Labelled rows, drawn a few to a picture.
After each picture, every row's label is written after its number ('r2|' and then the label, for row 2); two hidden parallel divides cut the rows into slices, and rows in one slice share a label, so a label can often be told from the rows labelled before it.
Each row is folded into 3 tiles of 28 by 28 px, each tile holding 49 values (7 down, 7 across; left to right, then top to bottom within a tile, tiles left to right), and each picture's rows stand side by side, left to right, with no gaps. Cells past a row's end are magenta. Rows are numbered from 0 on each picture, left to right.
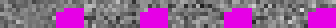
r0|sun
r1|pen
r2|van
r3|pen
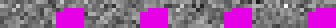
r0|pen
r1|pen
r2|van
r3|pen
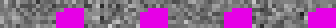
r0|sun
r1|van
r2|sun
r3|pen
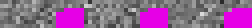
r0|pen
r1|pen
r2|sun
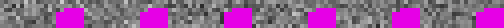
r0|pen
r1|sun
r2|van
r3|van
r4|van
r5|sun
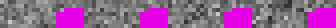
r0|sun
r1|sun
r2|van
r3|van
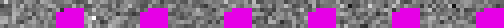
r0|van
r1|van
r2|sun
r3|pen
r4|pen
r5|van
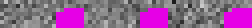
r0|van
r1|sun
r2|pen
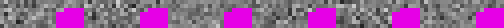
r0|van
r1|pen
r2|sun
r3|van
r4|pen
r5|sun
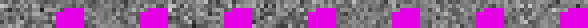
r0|pen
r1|sun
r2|pen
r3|pen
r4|sun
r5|sun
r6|pen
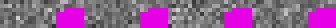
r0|pen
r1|sun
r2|van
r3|sun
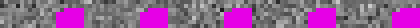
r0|van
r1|sun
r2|pen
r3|van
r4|pen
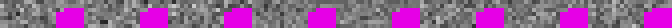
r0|pen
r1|van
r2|pen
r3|sun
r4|sun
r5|pen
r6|sun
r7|pen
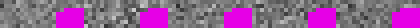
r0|sun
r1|pen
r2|sun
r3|van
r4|sun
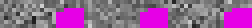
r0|pen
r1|sun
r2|pen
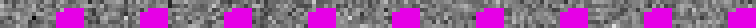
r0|pen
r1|pen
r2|van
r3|pen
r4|van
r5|sun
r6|sun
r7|van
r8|sun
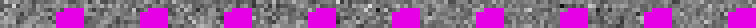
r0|van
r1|pen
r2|van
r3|van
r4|pen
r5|sun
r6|sun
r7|pen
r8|sun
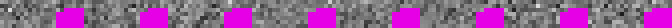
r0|van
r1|pen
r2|pen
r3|sun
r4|sun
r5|sun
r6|pen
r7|van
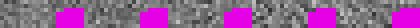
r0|sun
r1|sun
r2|sun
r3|pen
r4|sun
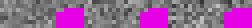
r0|sun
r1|sun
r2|van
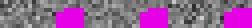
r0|van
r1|sun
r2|van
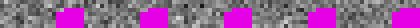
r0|van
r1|van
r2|van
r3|van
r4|sun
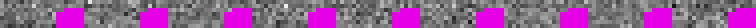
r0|pen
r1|van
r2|sun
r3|pen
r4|van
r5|pen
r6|sun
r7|sun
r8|van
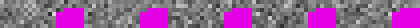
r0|pen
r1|sun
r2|pen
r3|pen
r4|pen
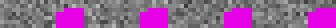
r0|sun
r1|sun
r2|sun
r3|sun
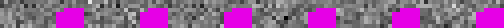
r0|van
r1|van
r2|van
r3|pen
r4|sun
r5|pen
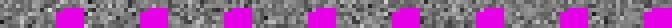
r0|pen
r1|pen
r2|van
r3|pen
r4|van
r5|pen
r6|sun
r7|van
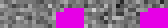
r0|sun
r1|van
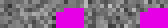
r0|sun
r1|pen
